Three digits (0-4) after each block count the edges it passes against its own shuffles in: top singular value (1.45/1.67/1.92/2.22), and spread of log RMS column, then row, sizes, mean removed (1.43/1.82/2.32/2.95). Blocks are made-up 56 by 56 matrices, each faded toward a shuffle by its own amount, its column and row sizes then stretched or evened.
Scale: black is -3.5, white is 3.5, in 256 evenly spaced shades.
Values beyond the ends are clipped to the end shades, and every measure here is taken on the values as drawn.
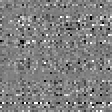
2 1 4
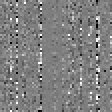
2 4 0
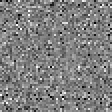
1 2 2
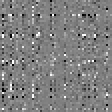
4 4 2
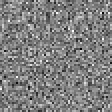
3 0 0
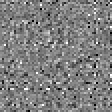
3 1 2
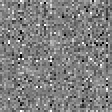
0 3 1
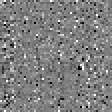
2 3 0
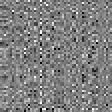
4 4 1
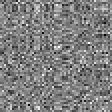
4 0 1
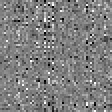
0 4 1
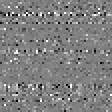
3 0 4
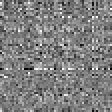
4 2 3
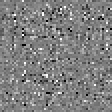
0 2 3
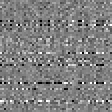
4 0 4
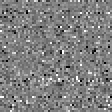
0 0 3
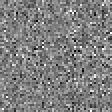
1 2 1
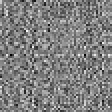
3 2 2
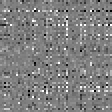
4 3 3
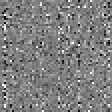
2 3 1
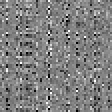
4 4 0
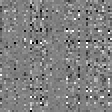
2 4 2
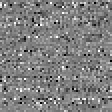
1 1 3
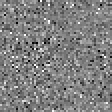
2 1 1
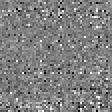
1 2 3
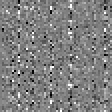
3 4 0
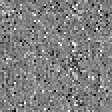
1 1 0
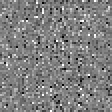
1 2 1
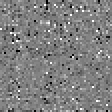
0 2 1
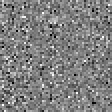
0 2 0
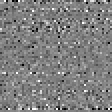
2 0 4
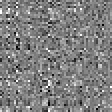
3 3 0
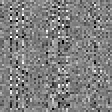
4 4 0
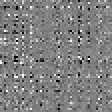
2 4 3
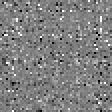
0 2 1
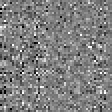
3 3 1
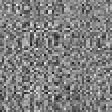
4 2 2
